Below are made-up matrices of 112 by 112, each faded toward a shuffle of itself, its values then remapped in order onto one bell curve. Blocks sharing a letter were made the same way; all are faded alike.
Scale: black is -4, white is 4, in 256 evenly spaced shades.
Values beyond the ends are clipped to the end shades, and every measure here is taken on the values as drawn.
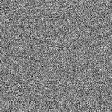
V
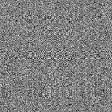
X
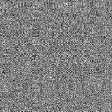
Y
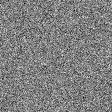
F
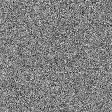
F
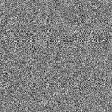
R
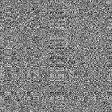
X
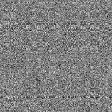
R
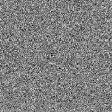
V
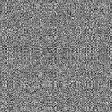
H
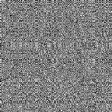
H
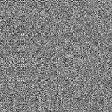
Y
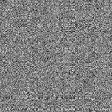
Y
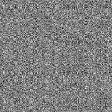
Y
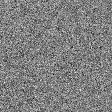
F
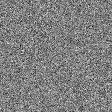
F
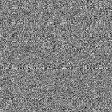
R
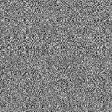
Y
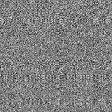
R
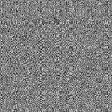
H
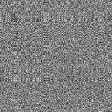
H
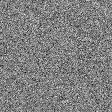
F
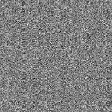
R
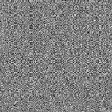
H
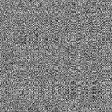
H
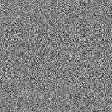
Y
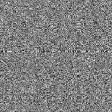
R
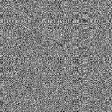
H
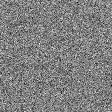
F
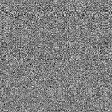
R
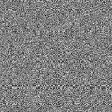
X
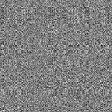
H
